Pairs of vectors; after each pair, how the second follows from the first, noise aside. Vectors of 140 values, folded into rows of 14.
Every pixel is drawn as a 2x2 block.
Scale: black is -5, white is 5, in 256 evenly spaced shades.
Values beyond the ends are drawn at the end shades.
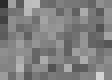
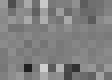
wrapped around, negated, partly zeroed.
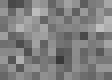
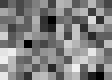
reversed, scaled up.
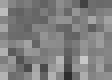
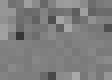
wrapped around, negated, partly zeroed.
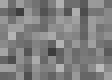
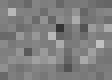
reversed, partly zeroed.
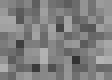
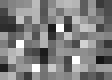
negated, scaled up.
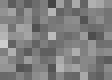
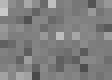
wrapped around, partly zeroed.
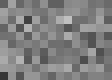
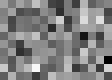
wrapped around, scaled up.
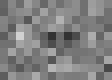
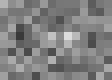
negated.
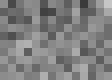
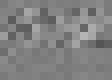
reversed, partly zeroed.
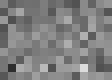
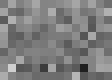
negated.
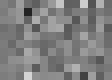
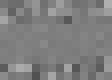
wrapped around, partly zeroed.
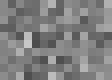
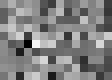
negated, scaled up.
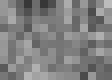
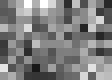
negated, scaled up.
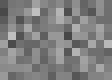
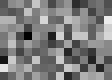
wrapped around, negated, scaled up.
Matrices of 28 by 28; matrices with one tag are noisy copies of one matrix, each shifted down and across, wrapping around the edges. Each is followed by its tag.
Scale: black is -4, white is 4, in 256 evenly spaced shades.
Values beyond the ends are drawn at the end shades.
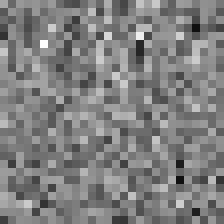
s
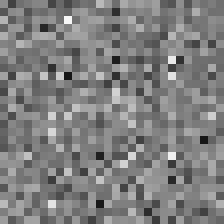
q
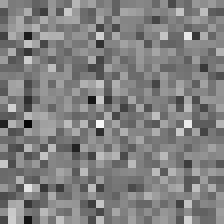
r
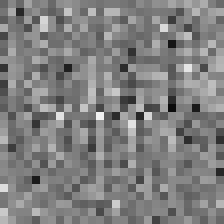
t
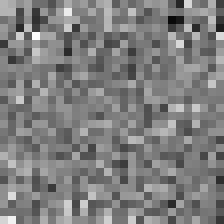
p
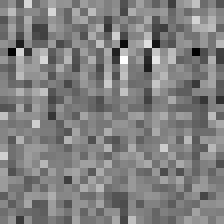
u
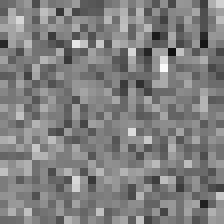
t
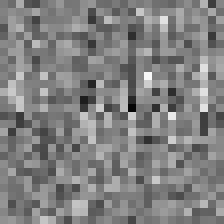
p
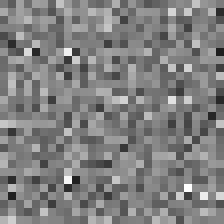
q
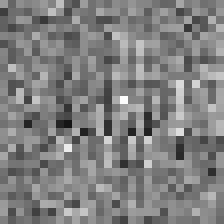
p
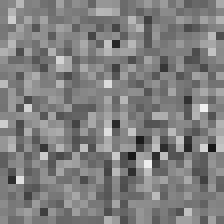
t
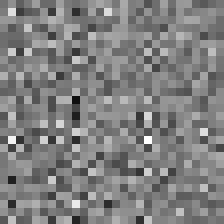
r
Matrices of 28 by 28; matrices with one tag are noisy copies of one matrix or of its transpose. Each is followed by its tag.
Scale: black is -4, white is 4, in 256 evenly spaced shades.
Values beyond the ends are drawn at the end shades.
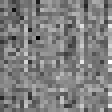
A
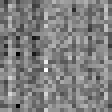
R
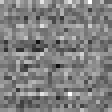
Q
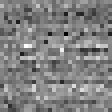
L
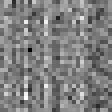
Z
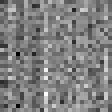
R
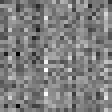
R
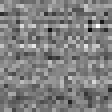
Z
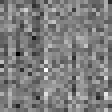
R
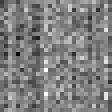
R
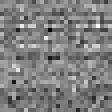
Z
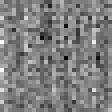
Q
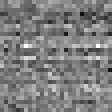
L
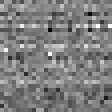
Z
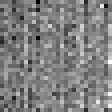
A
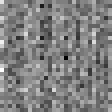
Q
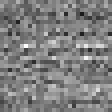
L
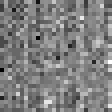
A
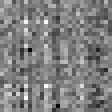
Z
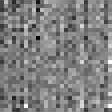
A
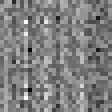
Z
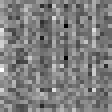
Q
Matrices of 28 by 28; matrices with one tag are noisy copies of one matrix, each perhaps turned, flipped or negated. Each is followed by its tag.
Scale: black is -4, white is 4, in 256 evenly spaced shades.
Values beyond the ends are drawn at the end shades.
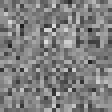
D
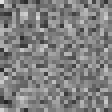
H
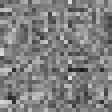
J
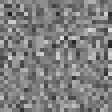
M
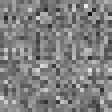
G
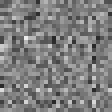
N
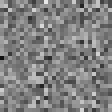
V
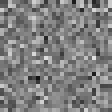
V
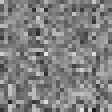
V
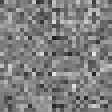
G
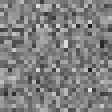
D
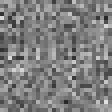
G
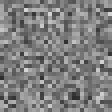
J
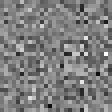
D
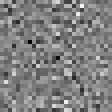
M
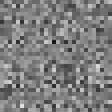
D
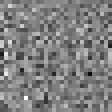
M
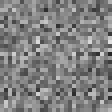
G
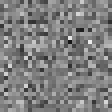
D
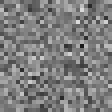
D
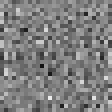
M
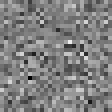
D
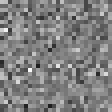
V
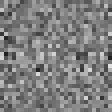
M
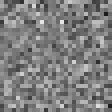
H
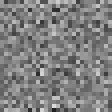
M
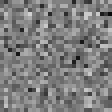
H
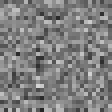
N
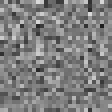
N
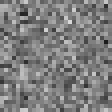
H
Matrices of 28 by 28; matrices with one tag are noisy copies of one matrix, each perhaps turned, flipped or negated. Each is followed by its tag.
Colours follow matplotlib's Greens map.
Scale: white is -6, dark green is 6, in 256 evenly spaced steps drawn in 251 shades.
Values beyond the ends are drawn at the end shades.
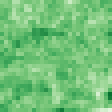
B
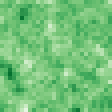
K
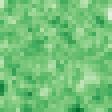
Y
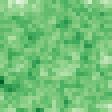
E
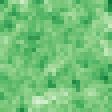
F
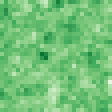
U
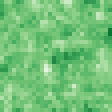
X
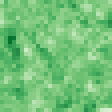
F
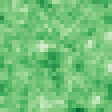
X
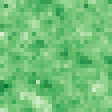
K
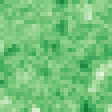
K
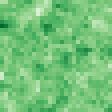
K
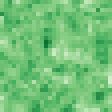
X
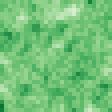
F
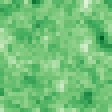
K
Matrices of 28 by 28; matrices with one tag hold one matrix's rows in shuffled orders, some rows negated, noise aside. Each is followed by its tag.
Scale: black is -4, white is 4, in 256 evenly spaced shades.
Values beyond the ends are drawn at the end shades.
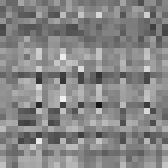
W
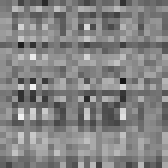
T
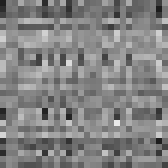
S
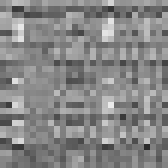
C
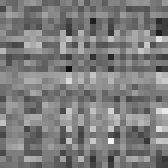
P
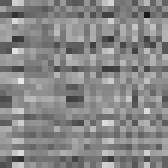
C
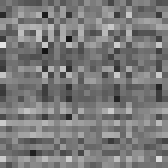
S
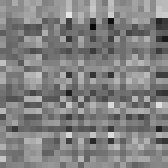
P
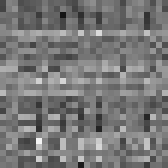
W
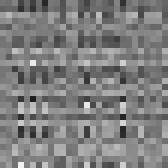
T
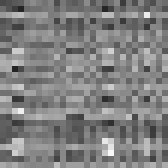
C
